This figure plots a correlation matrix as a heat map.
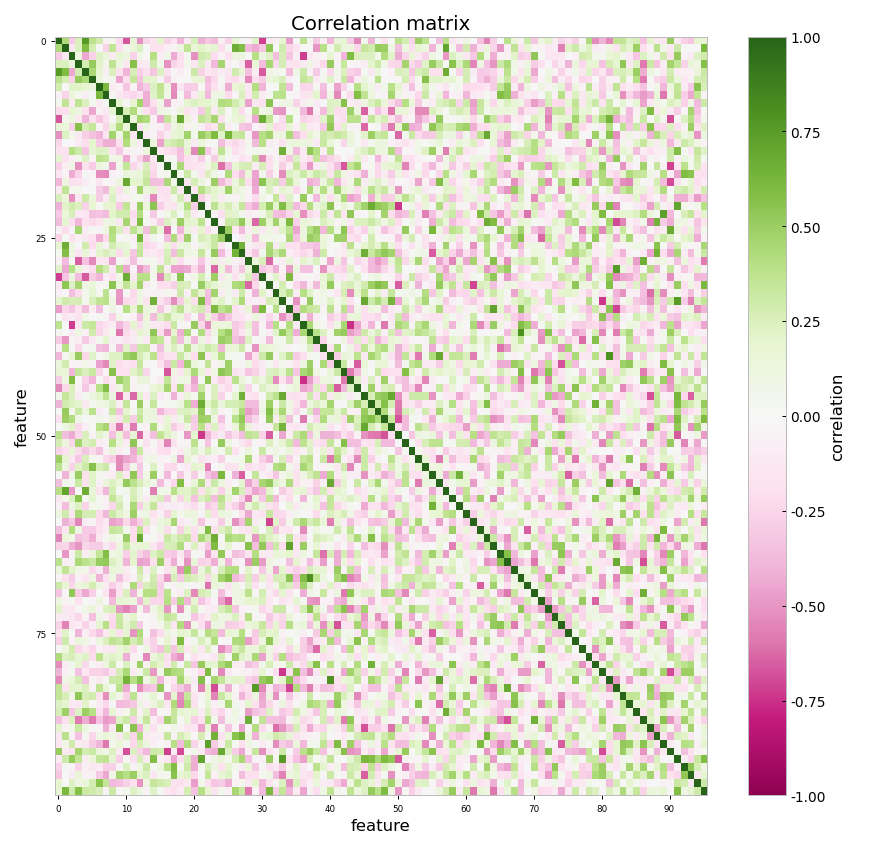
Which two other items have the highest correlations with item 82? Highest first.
29, 66
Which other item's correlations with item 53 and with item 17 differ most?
93
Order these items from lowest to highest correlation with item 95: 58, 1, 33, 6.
6, 33, 58, 1
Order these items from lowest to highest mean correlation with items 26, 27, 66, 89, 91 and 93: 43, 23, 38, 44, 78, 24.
38, 24, 23, 44, 78, 43
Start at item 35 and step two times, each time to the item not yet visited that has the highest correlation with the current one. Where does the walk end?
22
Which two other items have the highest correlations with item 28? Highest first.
86, 64
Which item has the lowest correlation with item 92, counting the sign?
51
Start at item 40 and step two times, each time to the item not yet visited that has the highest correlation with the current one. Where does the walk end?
56
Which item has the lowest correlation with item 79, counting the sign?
71
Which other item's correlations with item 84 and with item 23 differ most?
18
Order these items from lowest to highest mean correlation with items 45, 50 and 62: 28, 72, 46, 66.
46, 28, 66, 72
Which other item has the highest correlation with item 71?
77
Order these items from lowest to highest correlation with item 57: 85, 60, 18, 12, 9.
9, 12, 18, 60, 85
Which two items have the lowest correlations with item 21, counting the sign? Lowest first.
50, 82
